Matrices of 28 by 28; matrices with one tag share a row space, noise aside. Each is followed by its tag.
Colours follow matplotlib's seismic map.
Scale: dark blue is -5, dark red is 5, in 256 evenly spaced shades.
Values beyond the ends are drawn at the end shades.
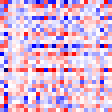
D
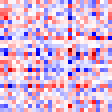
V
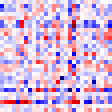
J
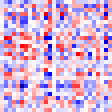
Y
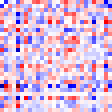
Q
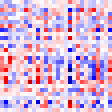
V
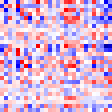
Q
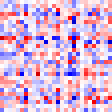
J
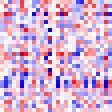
Y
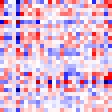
Q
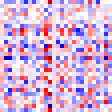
Y
